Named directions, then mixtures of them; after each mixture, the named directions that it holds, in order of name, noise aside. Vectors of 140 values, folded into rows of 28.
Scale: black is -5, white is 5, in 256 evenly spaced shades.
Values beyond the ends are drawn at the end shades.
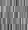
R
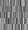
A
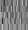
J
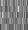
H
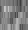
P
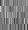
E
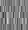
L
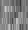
P.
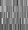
E, J, R.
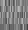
H, J, L.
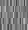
R.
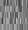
J, L, P.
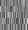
A, E.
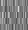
A, H.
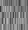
J, L, P.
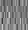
J, L.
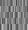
J, R.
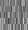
A.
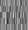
L.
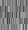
E, L.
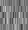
L, P.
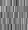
R.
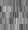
L, P.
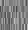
E, J.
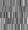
A.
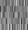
R.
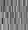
J.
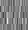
L.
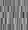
L.
